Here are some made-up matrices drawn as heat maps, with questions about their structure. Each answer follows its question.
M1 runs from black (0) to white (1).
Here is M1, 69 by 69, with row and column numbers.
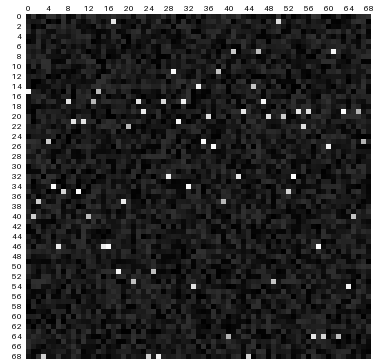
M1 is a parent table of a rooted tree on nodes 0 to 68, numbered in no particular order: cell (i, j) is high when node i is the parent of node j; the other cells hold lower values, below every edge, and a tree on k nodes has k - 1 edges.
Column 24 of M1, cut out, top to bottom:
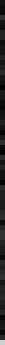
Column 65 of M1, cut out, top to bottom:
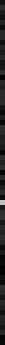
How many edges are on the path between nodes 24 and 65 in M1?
8
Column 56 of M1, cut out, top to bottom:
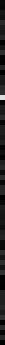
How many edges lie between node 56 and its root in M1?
4
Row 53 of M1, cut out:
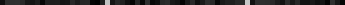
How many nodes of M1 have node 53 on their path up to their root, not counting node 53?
7
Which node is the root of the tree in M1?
68
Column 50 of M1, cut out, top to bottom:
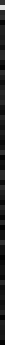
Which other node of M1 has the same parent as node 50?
17
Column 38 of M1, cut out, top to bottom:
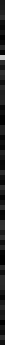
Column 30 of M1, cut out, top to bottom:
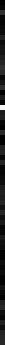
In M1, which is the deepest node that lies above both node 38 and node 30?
21
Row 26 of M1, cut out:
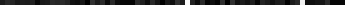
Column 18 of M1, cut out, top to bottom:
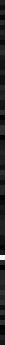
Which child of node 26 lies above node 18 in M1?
37
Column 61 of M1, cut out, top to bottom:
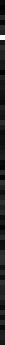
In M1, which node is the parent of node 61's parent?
35
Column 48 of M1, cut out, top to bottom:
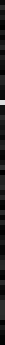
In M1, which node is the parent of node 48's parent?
22
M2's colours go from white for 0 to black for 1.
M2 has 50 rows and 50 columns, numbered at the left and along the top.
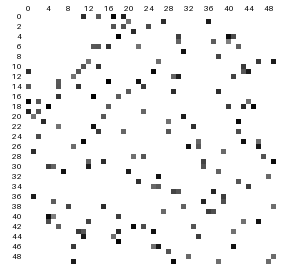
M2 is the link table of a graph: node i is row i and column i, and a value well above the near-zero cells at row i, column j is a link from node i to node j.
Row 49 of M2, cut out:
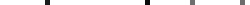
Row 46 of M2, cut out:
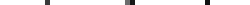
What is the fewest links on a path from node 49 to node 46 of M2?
2
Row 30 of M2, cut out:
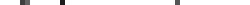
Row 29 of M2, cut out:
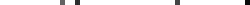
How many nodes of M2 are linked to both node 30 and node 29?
2
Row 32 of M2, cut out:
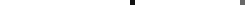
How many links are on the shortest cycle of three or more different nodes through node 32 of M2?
5
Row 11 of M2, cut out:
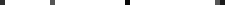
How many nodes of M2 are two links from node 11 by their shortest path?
7
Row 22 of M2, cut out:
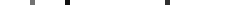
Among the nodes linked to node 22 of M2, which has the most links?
node 6
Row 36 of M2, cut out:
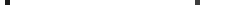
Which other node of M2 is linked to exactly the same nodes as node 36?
node 27
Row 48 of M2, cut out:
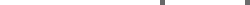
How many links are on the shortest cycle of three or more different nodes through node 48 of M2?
5
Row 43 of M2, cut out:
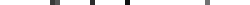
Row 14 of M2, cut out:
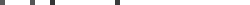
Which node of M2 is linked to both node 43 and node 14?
node 10
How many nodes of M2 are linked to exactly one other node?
6
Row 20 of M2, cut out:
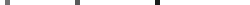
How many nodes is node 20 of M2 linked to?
3
